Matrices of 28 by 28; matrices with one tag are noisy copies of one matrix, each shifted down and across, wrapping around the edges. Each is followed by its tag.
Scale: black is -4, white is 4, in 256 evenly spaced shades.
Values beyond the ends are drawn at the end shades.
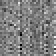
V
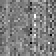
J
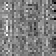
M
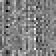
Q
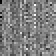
V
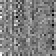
J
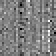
Q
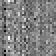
J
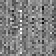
V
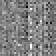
J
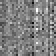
J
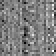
Q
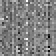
V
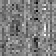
M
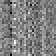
J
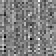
V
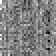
M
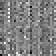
V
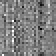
Q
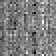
M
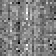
M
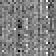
Q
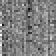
Q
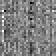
Q
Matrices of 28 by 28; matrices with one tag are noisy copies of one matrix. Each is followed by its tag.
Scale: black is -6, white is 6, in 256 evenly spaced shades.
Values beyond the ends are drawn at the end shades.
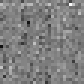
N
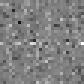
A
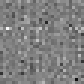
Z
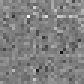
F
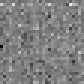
N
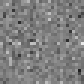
A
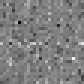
A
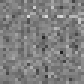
F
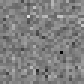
F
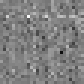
F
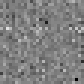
Z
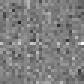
A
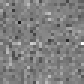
A
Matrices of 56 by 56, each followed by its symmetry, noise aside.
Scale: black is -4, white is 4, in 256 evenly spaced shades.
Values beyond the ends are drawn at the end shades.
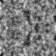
mirrored top to bottom.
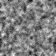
no symmetry.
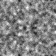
mirrored top to bottom.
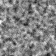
no symmetry.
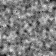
same after a half turn.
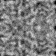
mirrored top to bottom.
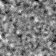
antisymmetric.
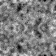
mirrored top to bottom.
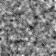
no symmetry.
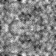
mirrored top to bottom.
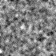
no symmetry.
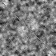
same after a half turn.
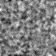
antisymmetric.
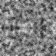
mirrored top to bottom.
